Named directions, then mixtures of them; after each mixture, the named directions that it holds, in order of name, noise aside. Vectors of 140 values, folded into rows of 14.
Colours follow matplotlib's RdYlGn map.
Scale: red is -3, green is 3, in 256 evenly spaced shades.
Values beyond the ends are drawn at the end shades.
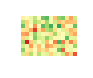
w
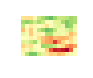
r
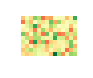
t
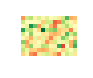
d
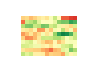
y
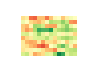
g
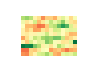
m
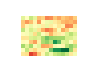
r.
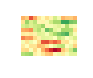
g, r, y.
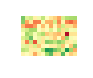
r, t, y.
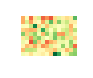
g, t.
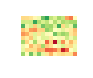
r, w, y.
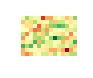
m, t.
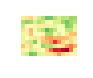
r.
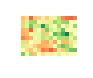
g, w, y.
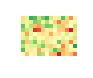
d, g, w.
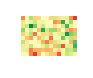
d, y.
